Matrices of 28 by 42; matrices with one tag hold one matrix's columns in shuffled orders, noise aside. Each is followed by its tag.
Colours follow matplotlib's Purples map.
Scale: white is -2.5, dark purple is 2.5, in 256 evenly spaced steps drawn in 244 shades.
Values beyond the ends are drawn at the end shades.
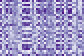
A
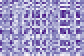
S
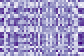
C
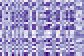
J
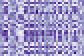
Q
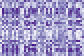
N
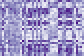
N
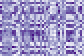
Q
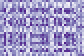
C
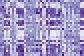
N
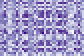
S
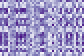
C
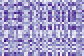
J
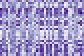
N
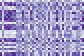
J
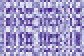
C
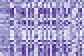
N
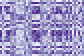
Q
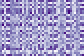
A
